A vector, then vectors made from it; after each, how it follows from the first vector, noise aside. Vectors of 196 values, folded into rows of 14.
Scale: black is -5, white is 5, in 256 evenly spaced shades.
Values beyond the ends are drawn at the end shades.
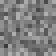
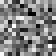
reversed, scaled up.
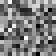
reversed, scaled up.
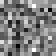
reversed, scaled up.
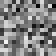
wrapped around, negated, scaled up.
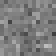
wrapped around, partly zeroed.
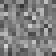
negated.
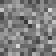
reversed, negated.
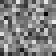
negated, scaled up.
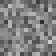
reversed, negated.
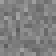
shrunk.
